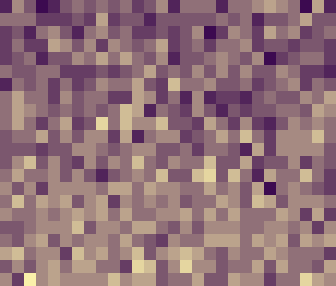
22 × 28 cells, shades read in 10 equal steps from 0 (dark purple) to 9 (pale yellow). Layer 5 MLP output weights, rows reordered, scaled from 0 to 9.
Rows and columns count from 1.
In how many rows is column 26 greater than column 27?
8
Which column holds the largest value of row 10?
9
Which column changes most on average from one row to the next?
26
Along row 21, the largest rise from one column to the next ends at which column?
12
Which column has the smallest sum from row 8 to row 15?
23
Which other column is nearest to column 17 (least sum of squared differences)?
20
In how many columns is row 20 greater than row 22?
11
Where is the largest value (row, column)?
22, 3
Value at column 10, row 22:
7
